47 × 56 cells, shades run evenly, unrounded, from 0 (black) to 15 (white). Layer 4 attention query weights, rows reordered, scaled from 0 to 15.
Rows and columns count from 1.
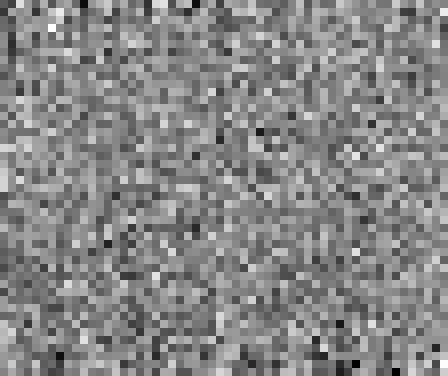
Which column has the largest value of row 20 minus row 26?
45
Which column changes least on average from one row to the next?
15
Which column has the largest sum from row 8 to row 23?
4
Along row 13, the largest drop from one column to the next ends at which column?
50
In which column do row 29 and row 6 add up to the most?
35
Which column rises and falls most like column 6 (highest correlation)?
8
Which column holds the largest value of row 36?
9
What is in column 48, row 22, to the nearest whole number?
12
